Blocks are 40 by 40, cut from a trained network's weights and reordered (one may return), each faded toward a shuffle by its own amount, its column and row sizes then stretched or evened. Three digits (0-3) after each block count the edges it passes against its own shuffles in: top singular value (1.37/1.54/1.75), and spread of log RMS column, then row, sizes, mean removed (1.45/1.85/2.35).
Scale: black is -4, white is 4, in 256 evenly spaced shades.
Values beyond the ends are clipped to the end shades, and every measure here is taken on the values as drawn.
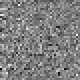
0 1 1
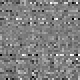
1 0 3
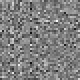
3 2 0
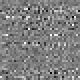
2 0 3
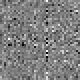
2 2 1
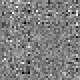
0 2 1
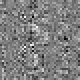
2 3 0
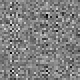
3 2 1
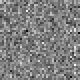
1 1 0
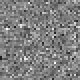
0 1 1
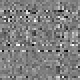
3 1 3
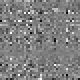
0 2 3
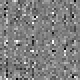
0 3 1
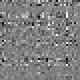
2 2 3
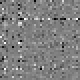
1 2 2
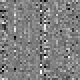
1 3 0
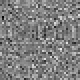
2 1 0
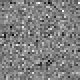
0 1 1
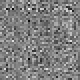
3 2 1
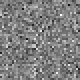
1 0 0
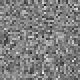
2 1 0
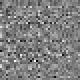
3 2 2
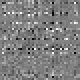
3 2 3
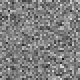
1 1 0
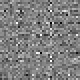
2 1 2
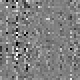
1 3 1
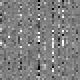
2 3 0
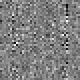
3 2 1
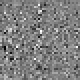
0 2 2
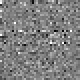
1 1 2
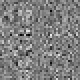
3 2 1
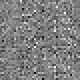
2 2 0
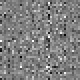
1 3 1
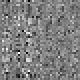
2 3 1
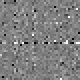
2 2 0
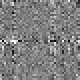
3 2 2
